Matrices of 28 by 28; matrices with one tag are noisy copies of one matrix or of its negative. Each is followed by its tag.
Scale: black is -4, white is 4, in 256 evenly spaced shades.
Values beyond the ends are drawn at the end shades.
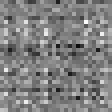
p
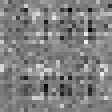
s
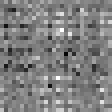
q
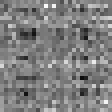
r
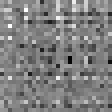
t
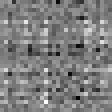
p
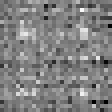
r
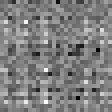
p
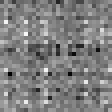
p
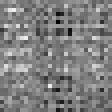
q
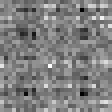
r
